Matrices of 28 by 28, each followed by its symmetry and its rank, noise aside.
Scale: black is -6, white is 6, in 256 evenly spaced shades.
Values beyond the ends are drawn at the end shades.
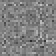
no symmetry, rank six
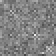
symmetric, rank seven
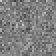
no symmetry, rank seven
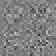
no symmetry, rank six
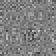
no symmetry, rank five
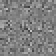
no symmetry, rank five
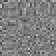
antisymmetric, rank six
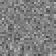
no symmetry, rank six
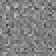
no symmetry, rank six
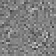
symmetric, rank seven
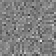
symmetric, rank seven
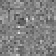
symmetric, rank five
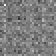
no symmetry, rank five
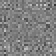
no symmetry, rank five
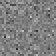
no symmetry, rank five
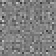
antisymmetric, rank six
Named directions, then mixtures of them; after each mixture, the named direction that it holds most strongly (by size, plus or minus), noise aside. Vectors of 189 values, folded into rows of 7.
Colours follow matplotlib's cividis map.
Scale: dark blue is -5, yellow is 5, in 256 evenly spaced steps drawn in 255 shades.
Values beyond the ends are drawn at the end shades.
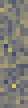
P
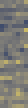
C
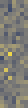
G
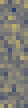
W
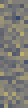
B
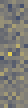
B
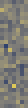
P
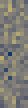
G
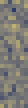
W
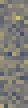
B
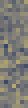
P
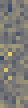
G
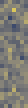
W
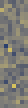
P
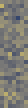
B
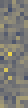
G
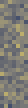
B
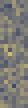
P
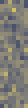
W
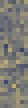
P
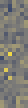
G
